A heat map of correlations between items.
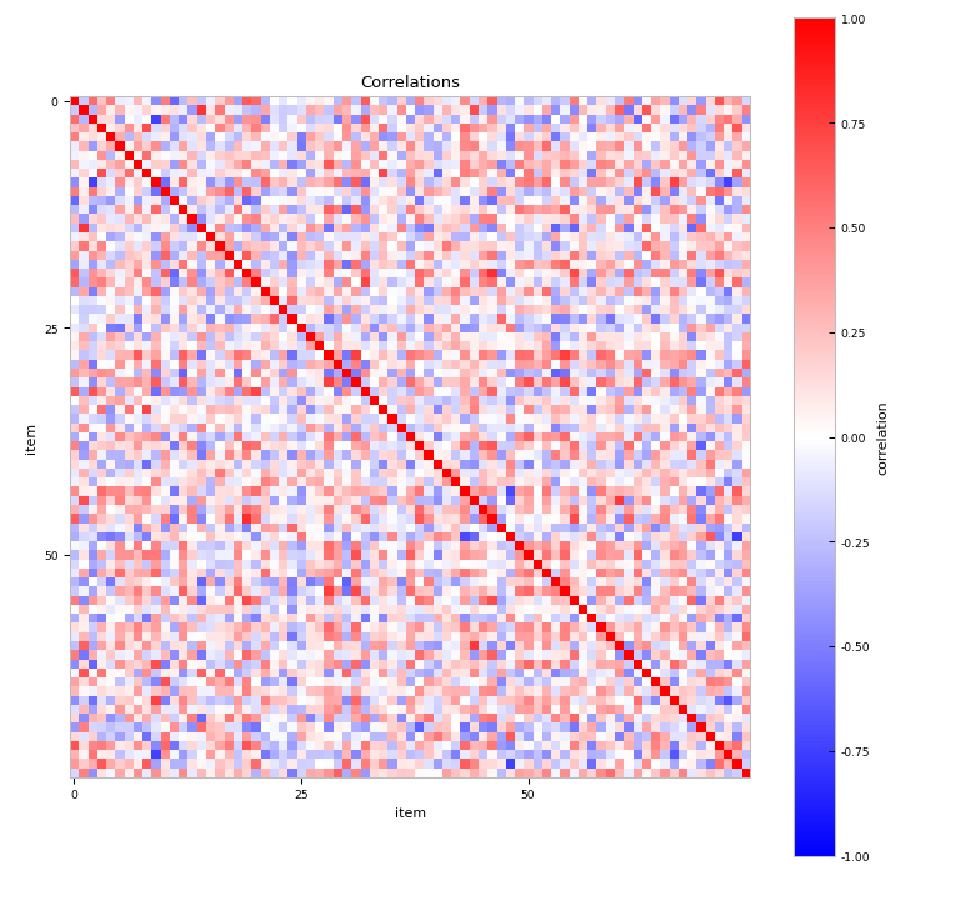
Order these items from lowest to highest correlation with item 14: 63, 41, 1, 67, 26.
67, 41, 26, 63, 1
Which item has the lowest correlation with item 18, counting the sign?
30
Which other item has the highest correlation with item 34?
8
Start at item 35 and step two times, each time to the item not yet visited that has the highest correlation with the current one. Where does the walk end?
70
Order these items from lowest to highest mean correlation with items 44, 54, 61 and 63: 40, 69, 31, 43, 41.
40, 69, 41, 31, 43
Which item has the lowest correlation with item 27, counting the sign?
53
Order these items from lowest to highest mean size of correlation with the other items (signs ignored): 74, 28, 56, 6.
56, 6, 74, 28
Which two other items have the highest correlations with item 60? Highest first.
44, 1
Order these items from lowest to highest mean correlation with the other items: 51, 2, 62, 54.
2, 51, 62, 54
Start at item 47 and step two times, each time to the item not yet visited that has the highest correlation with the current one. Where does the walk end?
22
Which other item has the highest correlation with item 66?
9
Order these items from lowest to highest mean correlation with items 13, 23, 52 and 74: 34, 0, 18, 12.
0, 34, 18, 12
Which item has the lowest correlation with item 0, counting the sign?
11
